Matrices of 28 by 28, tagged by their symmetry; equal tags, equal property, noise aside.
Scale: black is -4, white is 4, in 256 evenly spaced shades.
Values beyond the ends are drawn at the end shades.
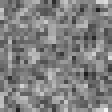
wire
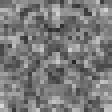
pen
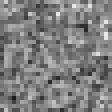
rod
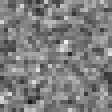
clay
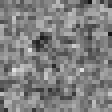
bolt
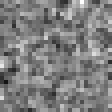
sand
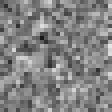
clay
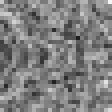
wire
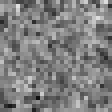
clay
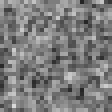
clay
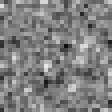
sand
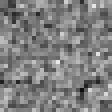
bolt
